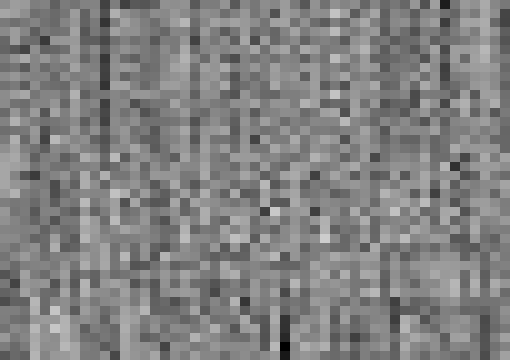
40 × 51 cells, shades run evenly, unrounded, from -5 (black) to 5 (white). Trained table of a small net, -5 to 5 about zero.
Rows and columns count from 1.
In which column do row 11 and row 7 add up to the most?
34
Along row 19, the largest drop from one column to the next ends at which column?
46
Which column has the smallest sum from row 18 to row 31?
47
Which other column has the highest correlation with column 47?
8
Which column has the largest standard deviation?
29
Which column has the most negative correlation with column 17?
39
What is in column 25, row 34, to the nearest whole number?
-3
